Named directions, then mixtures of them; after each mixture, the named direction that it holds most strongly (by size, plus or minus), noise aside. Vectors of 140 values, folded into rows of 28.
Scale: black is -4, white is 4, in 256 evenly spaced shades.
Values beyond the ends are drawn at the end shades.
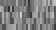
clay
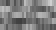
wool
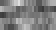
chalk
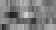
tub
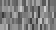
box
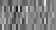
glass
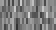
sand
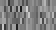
glass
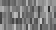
box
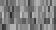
clay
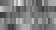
chalk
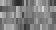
chalk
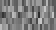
box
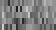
glass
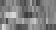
tub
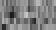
tub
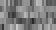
tub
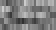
wool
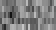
tub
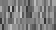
clay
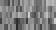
sand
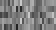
sand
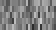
clay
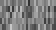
clay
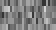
box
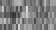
glass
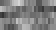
chalk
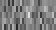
sand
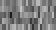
box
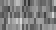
wool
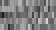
box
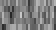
clay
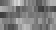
chalk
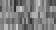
sand
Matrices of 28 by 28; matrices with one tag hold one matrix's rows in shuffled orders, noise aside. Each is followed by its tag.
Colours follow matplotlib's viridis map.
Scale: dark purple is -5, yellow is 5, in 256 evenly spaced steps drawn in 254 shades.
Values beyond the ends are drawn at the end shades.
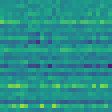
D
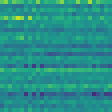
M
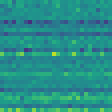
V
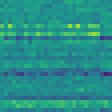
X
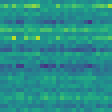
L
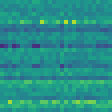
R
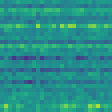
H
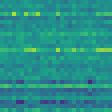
L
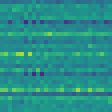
M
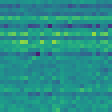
D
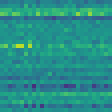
M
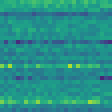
X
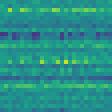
R
